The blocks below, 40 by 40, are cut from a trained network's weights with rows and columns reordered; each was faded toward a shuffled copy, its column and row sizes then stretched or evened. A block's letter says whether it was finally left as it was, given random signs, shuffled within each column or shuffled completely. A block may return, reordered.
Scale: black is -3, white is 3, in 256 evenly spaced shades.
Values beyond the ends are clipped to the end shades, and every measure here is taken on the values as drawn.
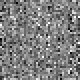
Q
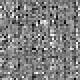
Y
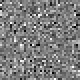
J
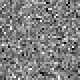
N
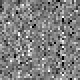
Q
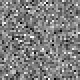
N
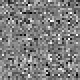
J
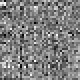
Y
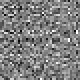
Y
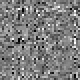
J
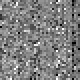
Q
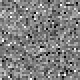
N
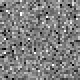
N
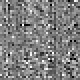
Y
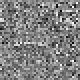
J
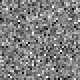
N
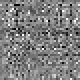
Y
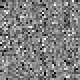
Q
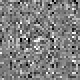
Y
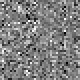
Q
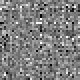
J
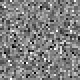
N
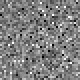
N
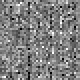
Q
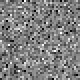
N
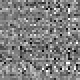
Y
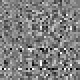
Y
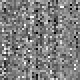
Q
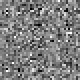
J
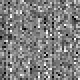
Q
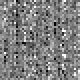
Q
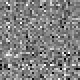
J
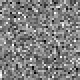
N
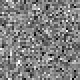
N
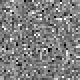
N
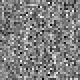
Q
